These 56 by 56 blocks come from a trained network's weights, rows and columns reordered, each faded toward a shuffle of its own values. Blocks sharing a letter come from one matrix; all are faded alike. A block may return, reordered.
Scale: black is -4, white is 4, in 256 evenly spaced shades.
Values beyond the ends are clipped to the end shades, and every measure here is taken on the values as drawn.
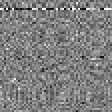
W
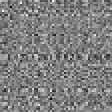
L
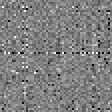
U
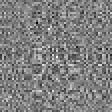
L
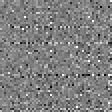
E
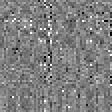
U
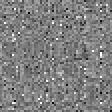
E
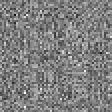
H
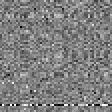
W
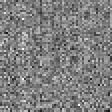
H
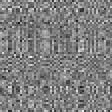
W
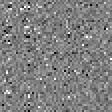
E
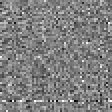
L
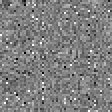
E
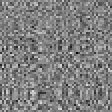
W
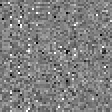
E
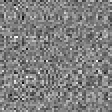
L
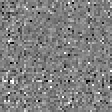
E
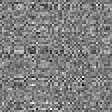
L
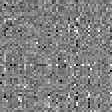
U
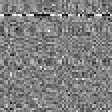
W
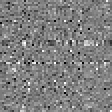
E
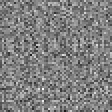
H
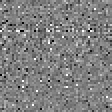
E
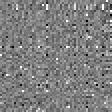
U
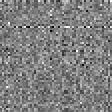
L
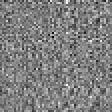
H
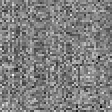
H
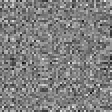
L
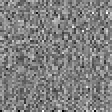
H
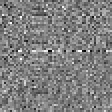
L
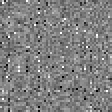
E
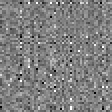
U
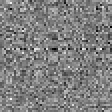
L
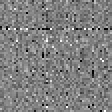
U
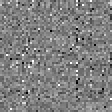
E
